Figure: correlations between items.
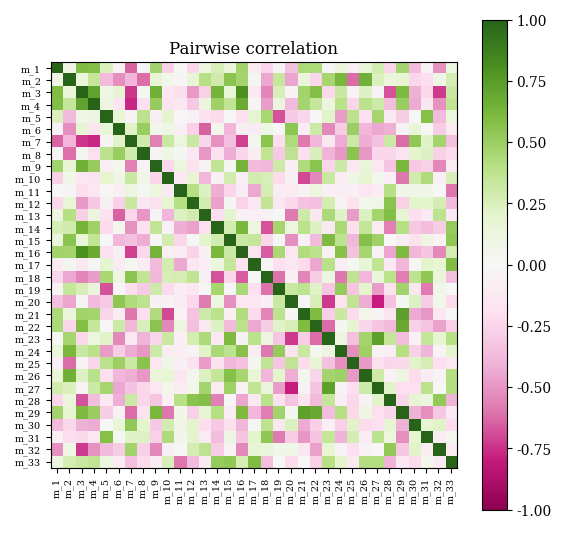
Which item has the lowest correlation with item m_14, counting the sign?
m_18
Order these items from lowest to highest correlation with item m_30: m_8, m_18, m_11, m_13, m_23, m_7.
m_13, m_23, m_11, m_8, m_18, m_7
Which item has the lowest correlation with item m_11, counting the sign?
m_33
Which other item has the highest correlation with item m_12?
m_28
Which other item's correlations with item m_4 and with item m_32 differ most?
m_3
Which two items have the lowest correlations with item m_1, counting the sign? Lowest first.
m_7, m_32
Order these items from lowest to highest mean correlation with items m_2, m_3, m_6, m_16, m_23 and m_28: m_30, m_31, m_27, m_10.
m_30, m_31, m_10, m_27
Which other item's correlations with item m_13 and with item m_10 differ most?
m_21
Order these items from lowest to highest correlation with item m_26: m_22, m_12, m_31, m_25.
m_25, m_22, m_31, m_12
